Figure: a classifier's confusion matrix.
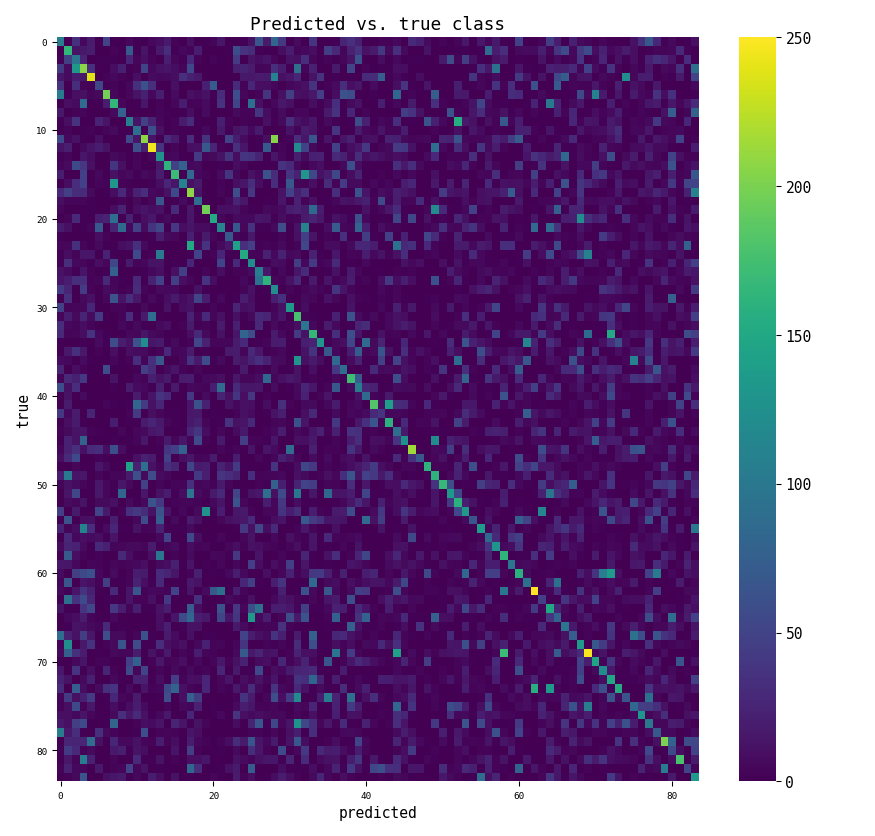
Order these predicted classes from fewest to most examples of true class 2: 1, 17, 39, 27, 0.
0, 27, 17, 1, 39
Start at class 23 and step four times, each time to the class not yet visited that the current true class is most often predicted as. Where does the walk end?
3
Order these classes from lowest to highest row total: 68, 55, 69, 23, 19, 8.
8, 55, 19, 68, 23, 69
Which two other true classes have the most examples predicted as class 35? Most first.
74, 51
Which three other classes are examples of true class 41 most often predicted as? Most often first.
43, 10, 18
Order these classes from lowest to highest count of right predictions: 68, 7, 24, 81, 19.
68, 24, 7, 81, 19
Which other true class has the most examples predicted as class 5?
21
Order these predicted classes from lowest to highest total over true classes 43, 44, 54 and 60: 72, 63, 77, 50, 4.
50, 63, 4, 77, 72
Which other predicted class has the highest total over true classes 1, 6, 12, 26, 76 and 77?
31
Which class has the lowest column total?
47
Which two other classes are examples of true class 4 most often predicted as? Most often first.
74, 28
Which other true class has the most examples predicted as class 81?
70
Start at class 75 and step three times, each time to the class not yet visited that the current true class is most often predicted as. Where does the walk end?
13
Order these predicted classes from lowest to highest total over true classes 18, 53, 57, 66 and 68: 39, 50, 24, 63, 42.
50, 39, 24, 42, 63
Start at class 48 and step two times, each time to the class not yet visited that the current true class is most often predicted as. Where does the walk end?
52
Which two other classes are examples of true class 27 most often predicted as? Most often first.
26, 49
